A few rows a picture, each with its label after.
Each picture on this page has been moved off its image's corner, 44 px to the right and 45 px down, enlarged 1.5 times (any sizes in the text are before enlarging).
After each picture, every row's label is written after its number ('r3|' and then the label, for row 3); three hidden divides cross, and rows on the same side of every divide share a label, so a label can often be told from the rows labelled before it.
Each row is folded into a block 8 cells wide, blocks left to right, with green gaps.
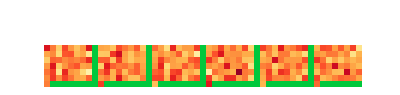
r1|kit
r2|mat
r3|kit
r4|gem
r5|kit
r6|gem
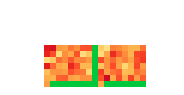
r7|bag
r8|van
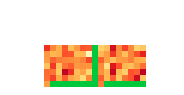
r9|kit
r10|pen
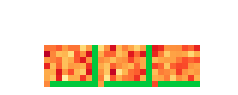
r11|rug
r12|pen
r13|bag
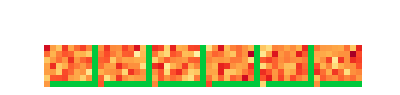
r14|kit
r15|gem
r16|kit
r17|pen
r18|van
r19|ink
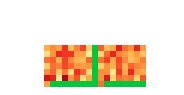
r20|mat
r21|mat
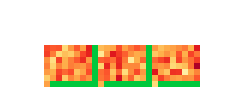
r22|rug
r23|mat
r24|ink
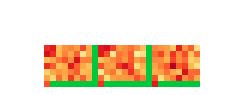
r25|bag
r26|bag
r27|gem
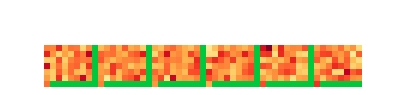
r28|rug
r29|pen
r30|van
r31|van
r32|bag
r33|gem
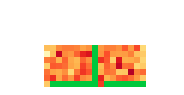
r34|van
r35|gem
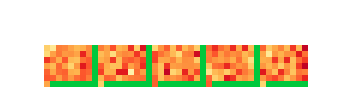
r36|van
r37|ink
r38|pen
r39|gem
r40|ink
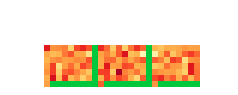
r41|kit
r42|kit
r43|van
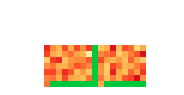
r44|kit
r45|pen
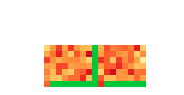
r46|pen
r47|gem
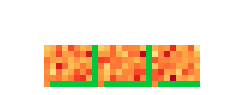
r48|pen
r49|pen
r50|mat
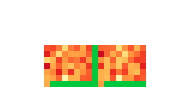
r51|rug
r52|rug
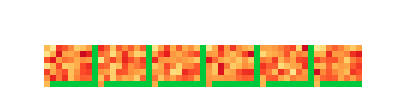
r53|van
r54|kit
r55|pen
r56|pen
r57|ink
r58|van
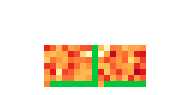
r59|kit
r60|van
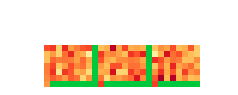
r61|kit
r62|pen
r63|mat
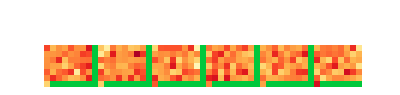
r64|ink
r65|van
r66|gem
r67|mat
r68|pen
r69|gem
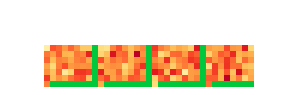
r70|pen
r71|van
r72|ink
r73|mat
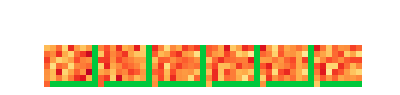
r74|pen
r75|mat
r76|kit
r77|kit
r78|kit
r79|kit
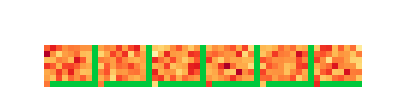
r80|bag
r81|mat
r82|van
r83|gem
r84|van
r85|gem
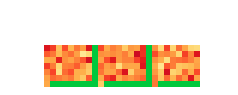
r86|kit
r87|ink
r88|pen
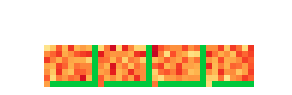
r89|pen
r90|pen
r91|bag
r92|rug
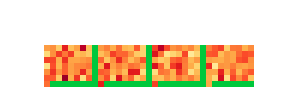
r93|mat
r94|mat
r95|bag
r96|rug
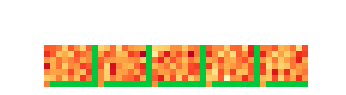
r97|rug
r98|pen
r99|van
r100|rug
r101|rug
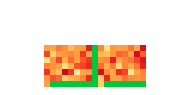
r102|ink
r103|ink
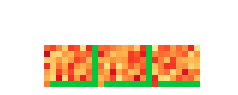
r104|rug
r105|rug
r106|gem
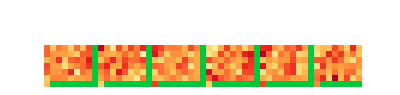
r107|ink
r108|kit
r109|bag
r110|van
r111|bag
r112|mat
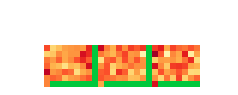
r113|ink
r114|kit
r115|bag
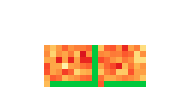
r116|ink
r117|gem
